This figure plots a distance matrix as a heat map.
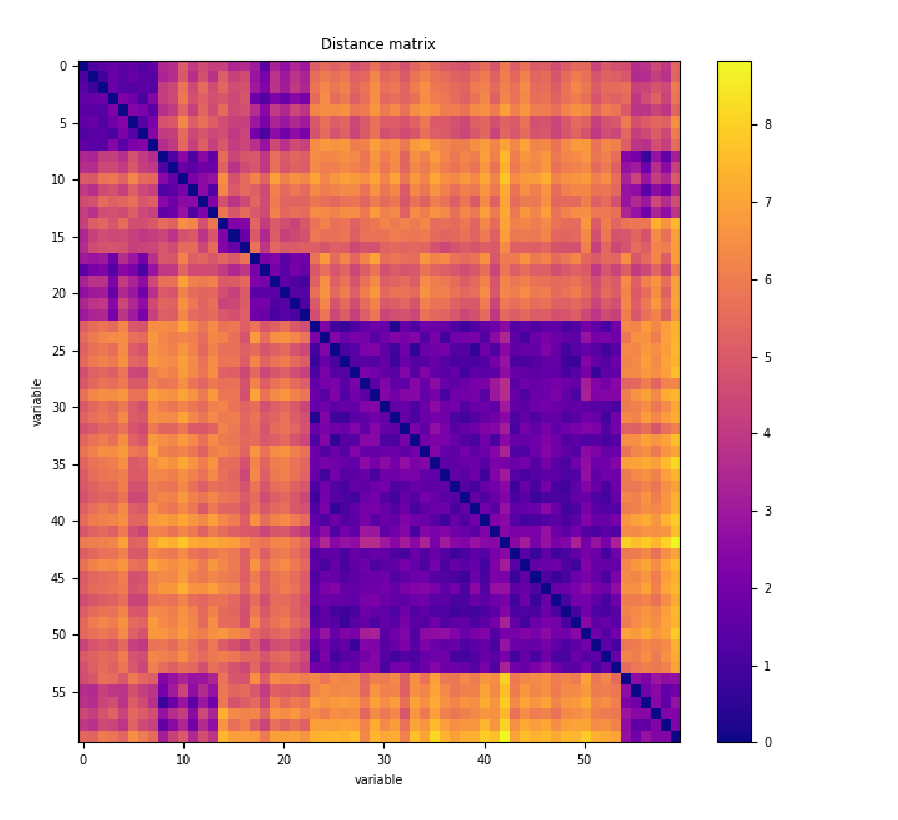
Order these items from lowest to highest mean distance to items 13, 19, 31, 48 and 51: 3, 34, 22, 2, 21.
34, 22, 21, 3, 2
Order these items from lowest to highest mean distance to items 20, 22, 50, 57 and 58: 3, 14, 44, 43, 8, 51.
3, 8, 51, 43, 44, 14
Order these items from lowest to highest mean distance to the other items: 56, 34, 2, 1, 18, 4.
34, 18, 1, 2, 4, 56
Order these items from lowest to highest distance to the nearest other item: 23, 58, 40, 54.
23, 40, 58, 54
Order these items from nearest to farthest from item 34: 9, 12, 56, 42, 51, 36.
36, 51, 42, 12, 9, 56
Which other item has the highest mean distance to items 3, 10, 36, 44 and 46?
59
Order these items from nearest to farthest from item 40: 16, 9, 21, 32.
32, 16, 21, 9
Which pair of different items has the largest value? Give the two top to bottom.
42, 59
